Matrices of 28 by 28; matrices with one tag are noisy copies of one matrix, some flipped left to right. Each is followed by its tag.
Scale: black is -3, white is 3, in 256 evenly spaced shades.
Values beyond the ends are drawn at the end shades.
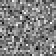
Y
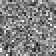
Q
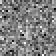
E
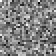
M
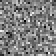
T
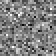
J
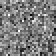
Q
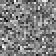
Y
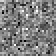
M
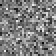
E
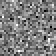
Y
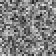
J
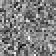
E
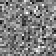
J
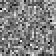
M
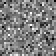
T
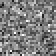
T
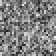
E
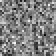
E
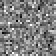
T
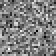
T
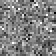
Q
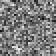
J
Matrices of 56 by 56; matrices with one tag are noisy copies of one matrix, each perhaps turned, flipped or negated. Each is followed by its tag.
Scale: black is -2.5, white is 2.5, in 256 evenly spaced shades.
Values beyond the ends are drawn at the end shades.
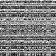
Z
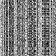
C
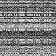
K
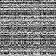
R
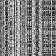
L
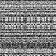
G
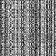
R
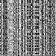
G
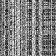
L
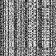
C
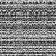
R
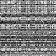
L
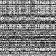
L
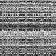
K
